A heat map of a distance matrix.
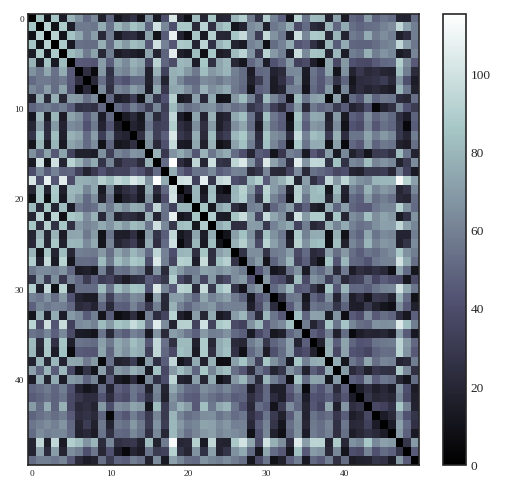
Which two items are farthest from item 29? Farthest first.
18, 34
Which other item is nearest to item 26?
1
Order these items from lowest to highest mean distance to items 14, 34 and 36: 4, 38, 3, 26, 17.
26, 3, 17, 38, 4
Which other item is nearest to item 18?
34
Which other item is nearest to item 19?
25
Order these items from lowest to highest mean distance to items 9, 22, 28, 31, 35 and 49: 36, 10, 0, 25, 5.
10, 0, 25, 5, 36
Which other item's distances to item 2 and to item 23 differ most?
16
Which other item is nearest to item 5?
37
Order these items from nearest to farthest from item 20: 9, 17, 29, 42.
9, 29, 17, 42
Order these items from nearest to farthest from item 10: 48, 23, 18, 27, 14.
48, 14, 27, 23, 18
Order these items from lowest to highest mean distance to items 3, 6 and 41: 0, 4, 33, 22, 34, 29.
29, 34, 33, 0, 4, 22
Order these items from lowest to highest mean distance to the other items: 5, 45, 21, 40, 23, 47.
40, 45, 5, 21, 47, 23
